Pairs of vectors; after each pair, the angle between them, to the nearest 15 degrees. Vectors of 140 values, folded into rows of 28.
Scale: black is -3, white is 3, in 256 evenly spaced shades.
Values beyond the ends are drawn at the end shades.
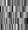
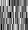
45 degrees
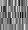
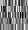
15 degrees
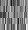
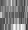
120 degrees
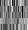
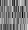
30 degrees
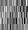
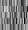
45 degrees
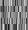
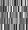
45 degrees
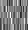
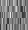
75 degrees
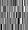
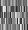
120 degrees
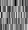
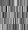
120 degrees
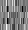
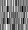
15 degrees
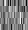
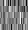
15 degrees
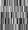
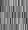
120 degrees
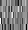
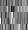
45 degrees
